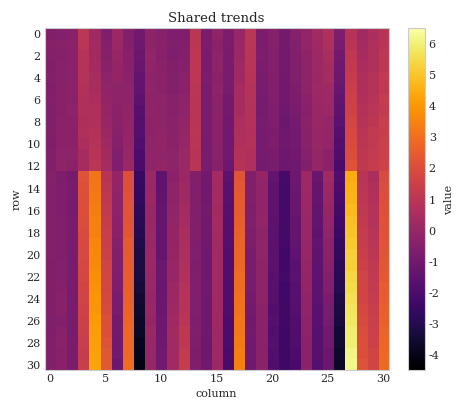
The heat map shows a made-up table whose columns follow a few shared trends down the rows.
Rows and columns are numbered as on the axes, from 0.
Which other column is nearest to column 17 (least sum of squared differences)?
7
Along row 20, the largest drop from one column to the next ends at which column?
8
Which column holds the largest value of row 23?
27
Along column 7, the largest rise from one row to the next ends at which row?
13
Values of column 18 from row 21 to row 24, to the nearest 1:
-1 -1 -1 -1
